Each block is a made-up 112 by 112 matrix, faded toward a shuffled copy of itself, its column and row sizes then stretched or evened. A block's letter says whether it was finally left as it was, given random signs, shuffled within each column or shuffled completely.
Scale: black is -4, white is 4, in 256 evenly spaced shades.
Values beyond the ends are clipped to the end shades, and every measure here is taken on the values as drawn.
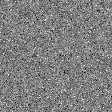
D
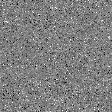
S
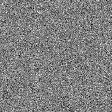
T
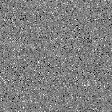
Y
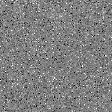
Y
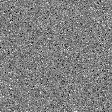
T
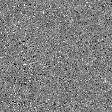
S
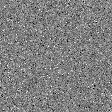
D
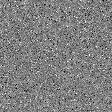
D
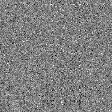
Y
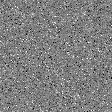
D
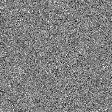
S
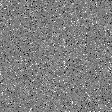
T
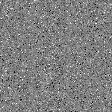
T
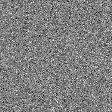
T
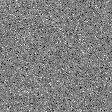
D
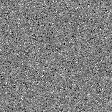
D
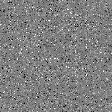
Y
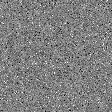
D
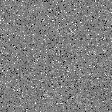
S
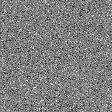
T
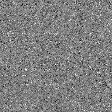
S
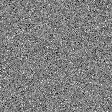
D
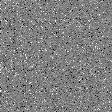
S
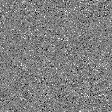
Y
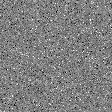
D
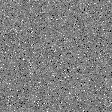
D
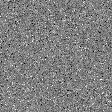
D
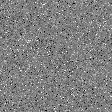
D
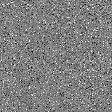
Y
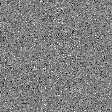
T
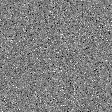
D
